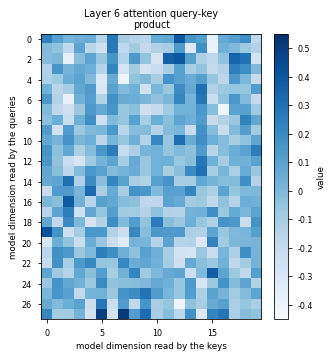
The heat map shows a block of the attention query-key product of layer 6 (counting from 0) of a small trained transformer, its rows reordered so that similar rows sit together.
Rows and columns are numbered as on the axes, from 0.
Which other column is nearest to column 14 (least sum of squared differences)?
6
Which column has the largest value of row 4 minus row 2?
2
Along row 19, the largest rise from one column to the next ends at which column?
8
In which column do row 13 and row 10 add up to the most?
14
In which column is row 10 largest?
12
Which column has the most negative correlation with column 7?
17
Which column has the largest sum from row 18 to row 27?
5
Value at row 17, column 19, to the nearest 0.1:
0.1
